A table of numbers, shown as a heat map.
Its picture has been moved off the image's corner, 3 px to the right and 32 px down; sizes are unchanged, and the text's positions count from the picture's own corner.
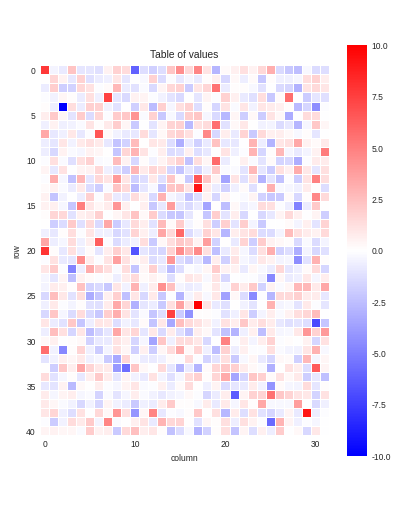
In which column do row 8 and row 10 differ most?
28
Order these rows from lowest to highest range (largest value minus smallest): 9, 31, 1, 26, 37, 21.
1, 37, 9, 21, 31, 26
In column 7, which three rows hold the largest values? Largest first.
3, 39, 17
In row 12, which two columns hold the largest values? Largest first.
17, 30
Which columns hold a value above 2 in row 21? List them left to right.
4, 8, 14, 30
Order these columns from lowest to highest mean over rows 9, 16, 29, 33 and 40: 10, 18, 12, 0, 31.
18, 0, 12, 31, 10
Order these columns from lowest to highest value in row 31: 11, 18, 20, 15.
18, 11, 20, 15
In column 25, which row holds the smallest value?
39
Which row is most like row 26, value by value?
13
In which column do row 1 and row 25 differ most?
23
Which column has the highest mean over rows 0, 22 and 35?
0
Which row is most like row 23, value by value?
35
